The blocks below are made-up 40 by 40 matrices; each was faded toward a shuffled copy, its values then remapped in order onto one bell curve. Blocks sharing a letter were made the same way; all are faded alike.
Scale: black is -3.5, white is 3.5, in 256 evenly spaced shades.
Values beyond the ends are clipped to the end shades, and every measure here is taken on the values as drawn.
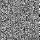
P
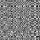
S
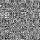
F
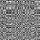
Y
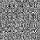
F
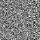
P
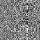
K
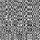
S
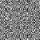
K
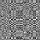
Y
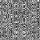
K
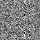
P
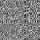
F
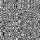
K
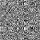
F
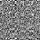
F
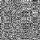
F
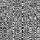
K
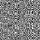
K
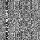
K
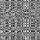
S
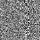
P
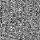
P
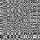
Y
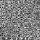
F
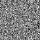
P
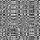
Y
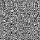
K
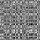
Y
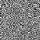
F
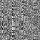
K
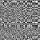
S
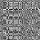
S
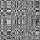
Y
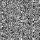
P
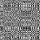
S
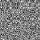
F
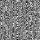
P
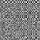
S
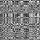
S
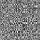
F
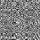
F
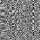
K
